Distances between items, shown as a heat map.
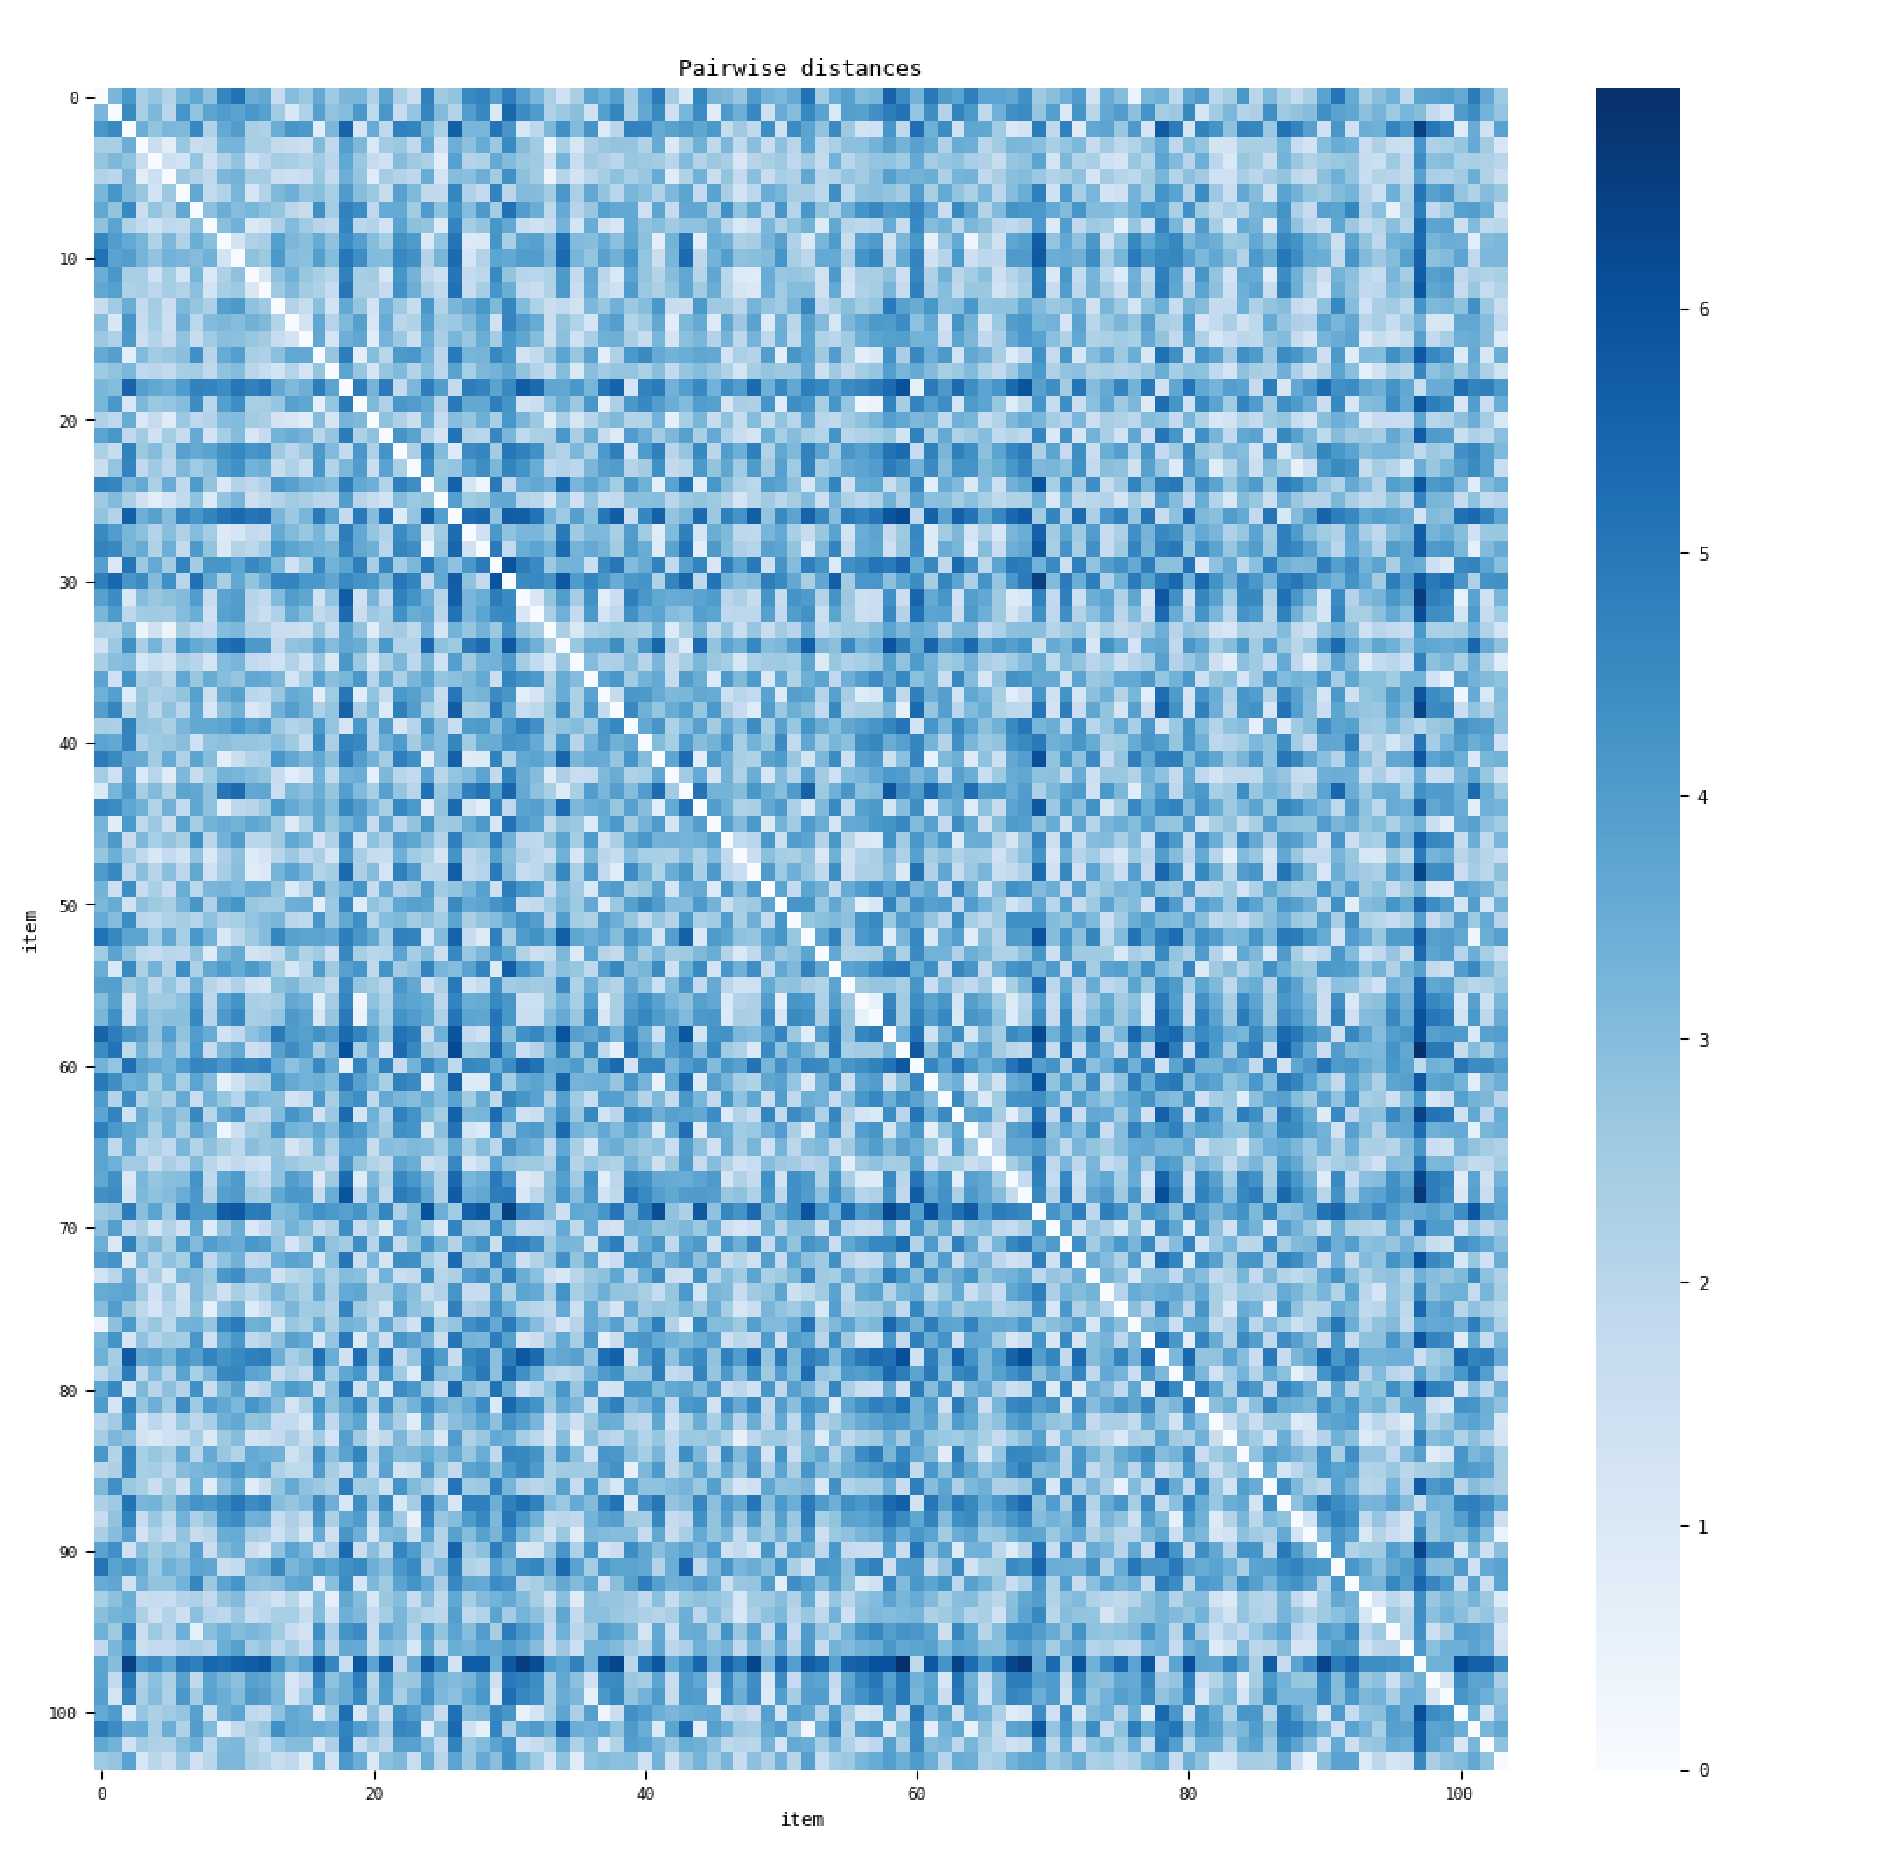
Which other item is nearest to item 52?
101
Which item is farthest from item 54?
30
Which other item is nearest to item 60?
18
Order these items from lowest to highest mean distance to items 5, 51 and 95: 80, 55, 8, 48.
8, 55, 48, 80
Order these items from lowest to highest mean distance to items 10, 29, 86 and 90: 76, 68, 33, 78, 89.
33, 89, 68, 76, 78
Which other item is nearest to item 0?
76
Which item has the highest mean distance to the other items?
97
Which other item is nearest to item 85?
39
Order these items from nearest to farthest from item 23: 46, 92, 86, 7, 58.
7, 86, 46, 92, 58
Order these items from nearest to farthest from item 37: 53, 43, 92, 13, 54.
92, 53, 13, 43, 54
